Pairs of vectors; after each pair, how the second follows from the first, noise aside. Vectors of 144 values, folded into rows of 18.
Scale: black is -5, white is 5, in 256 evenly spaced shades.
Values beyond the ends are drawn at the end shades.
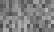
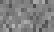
partly zeroed.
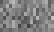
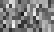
scaled up.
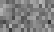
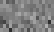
partly zeroed.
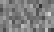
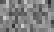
reversed.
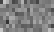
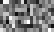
scaled up.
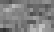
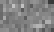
reversed, partly zeroed.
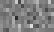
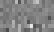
partly zeroed.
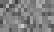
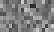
reversed, negated.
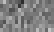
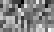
scaled up.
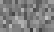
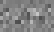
reversed, partly zeroed.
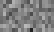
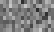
reversed.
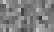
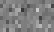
partly zeroed.
